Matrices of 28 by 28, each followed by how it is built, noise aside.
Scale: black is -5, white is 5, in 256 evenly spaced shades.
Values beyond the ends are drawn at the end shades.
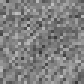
Hankel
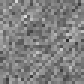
Hankel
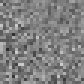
lower triangular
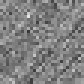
Hankel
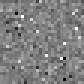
sparse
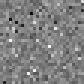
sparse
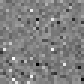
sparse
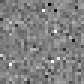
sparse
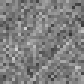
Hankel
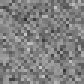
Toeplitz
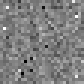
sparse
